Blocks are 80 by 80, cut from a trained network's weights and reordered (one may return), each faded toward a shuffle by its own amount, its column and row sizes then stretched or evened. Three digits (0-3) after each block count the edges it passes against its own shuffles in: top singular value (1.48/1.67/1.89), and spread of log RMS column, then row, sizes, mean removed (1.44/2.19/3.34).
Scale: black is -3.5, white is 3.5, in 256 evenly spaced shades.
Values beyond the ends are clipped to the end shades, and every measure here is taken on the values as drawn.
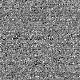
0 0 1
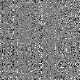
0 3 2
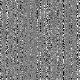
2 3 0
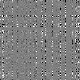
3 3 2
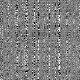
2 3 0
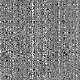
3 2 2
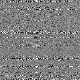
2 1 3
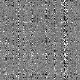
1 3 1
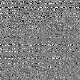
2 1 3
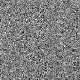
1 1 0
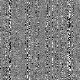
2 3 0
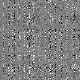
0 3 2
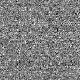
1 1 0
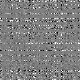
0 2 3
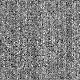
2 0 1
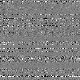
3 1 3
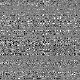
0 1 3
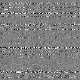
1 0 3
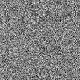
3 0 0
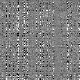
2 3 1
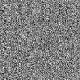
3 1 0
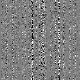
1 3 0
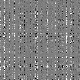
3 3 2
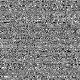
1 0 2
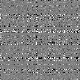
0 2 3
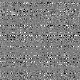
1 2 3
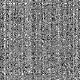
3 1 2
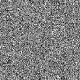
2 1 0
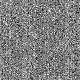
0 0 0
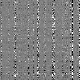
3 3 1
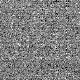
0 1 0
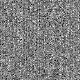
0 1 1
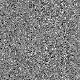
0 1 0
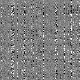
1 3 1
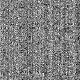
2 0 1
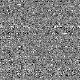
1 1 2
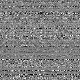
1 0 3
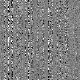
0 3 0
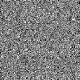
2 1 1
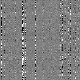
3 3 0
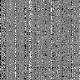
3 3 1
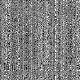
3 2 1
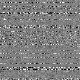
1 0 3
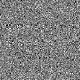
2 1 1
